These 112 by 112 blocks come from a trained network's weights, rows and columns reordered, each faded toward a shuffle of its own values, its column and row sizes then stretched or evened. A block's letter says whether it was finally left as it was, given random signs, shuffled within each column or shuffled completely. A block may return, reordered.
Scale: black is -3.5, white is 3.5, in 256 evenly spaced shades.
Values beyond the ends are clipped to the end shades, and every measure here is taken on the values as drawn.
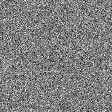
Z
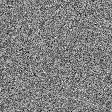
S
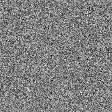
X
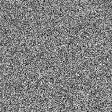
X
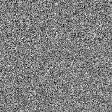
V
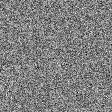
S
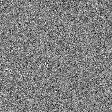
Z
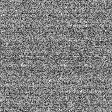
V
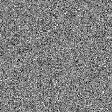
V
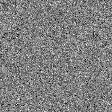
X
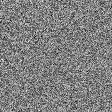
S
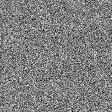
X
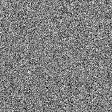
X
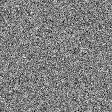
S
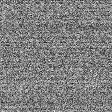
V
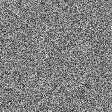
X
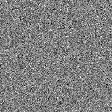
V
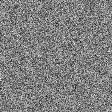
Z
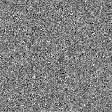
V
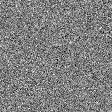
S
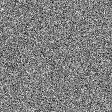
S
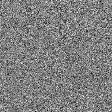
X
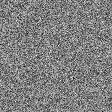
S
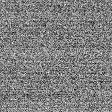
V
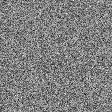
S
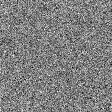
S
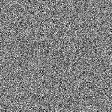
V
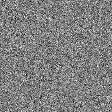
X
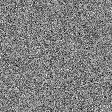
S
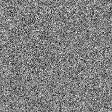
V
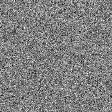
Z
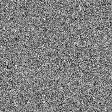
X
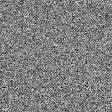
X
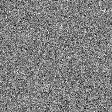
X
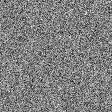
S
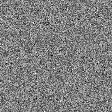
X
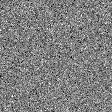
S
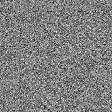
V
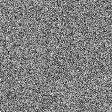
Z
